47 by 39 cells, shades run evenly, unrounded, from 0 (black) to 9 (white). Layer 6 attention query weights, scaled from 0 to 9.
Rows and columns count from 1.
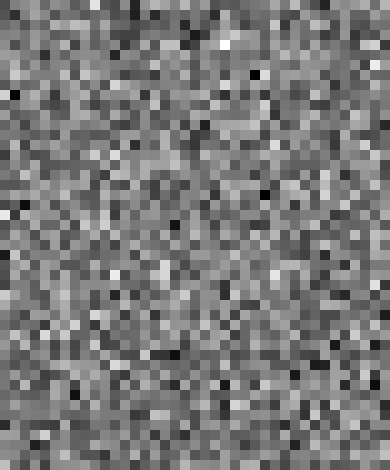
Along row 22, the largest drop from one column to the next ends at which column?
2
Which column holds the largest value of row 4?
24
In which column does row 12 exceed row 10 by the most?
27
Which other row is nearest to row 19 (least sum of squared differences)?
40
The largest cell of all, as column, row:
23, 5
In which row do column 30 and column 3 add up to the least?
21
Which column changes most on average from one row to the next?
12
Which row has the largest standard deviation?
39
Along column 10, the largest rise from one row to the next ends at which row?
32
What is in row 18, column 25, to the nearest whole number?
4
